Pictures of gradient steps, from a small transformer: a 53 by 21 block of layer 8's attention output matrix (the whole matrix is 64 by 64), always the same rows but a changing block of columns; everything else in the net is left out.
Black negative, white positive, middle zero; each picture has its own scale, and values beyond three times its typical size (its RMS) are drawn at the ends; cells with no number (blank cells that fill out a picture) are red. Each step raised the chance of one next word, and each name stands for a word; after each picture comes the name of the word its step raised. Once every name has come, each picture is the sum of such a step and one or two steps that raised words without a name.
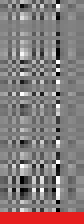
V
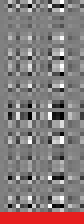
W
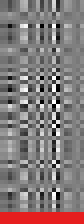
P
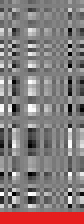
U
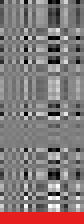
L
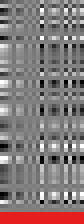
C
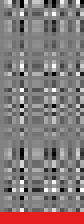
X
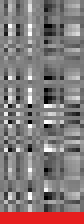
P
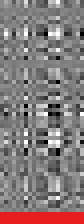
U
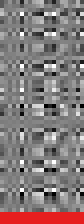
X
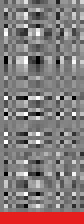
L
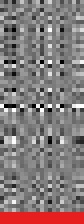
W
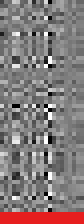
W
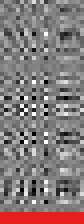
X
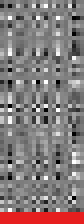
V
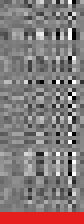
V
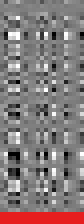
X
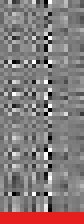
L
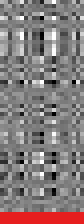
V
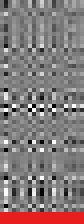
W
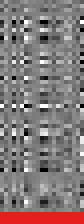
P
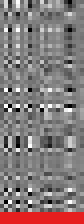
U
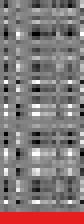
X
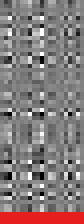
L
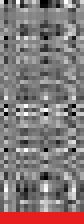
L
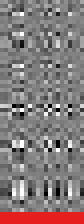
C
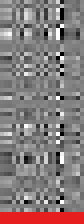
C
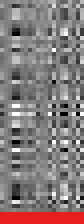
L
